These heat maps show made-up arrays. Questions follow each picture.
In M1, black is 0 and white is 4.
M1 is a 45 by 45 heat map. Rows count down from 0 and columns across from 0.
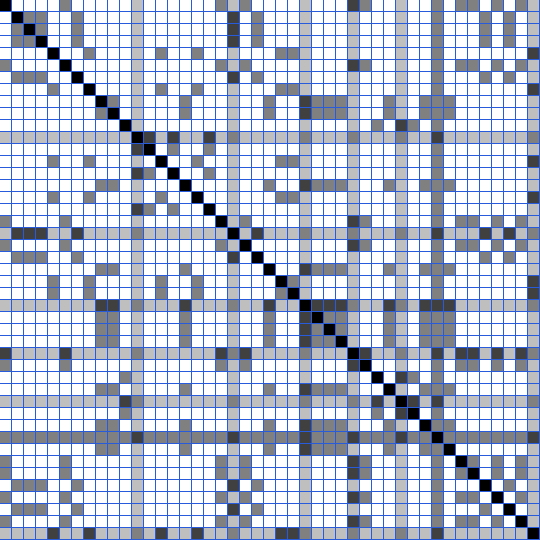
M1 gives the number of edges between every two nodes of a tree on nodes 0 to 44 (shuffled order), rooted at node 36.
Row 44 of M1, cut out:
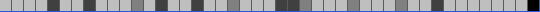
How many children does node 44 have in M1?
6
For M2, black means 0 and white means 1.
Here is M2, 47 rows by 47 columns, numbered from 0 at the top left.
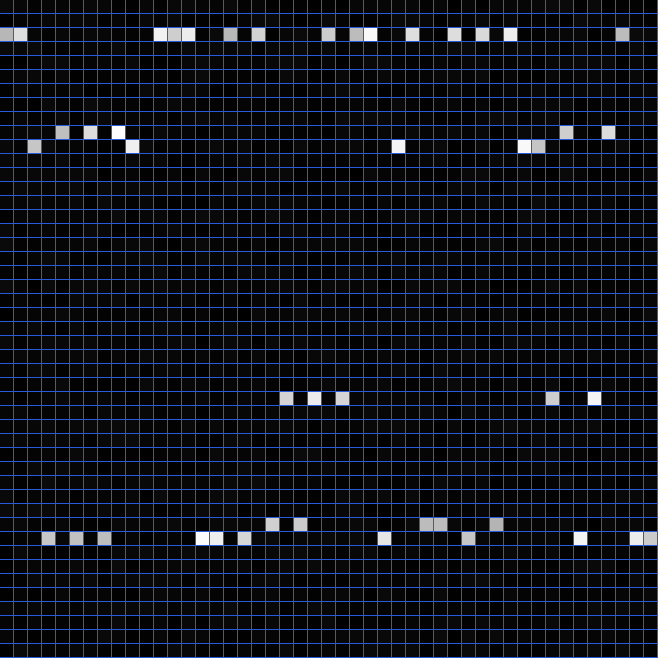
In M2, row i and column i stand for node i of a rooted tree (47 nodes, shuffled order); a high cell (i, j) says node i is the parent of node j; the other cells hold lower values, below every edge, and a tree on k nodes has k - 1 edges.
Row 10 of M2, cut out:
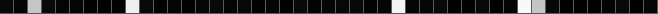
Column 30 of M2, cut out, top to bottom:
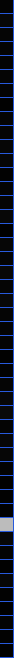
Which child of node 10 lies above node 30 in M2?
37
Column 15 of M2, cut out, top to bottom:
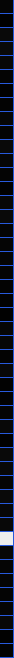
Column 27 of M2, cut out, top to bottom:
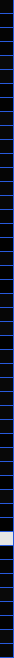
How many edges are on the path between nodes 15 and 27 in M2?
2
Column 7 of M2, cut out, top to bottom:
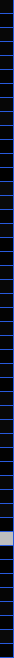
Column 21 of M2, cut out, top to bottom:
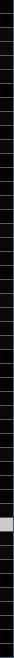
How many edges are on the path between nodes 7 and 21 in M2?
4
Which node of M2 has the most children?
2
